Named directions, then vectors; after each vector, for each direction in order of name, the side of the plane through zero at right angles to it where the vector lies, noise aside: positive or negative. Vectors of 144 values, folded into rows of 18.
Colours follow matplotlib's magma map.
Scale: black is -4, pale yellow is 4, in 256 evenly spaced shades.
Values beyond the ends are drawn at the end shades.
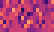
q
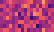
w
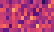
positive, negative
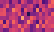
positive, negative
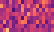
negative, positive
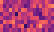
negative, negative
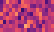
positive, positive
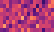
positive, negative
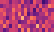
positive, negative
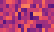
positive, positive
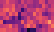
positive, positive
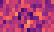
positive, positive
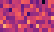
positive, negative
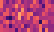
negative, negative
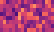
negative, negative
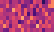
positive, negative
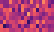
negative, positive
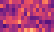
negative, positive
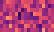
positive, positive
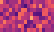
negative, negative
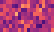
positive, positive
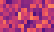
negative, negative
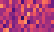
negative, positive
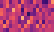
positive, negative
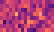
positive, positive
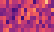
negative, positive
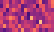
positive, negative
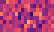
positive, positive
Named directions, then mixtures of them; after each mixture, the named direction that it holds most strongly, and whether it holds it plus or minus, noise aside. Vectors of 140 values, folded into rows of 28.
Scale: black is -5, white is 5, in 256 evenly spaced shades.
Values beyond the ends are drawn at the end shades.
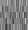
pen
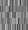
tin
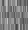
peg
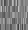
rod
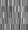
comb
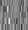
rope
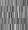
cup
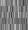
cup, plus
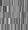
rope, plus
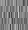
cup, plus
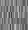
cup, plus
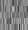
rod, minus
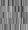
comb, minus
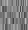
pen, plus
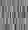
cup, minus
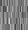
rope, plus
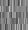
tin, minus
